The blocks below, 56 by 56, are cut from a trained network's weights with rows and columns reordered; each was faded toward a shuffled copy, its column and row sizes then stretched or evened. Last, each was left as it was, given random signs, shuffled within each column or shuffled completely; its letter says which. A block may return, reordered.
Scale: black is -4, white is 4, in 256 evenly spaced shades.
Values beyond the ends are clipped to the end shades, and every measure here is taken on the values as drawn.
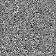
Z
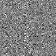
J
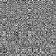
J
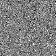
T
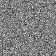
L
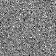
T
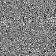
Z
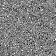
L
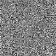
Z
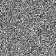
T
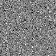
T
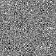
Z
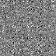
Z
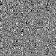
J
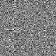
J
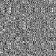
J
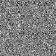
Z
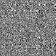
Z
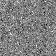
L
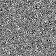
L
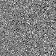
T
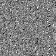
T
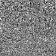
Z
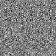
J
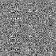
J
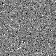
L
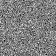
L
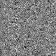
T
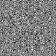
J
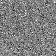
L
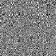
J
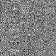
J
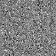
T
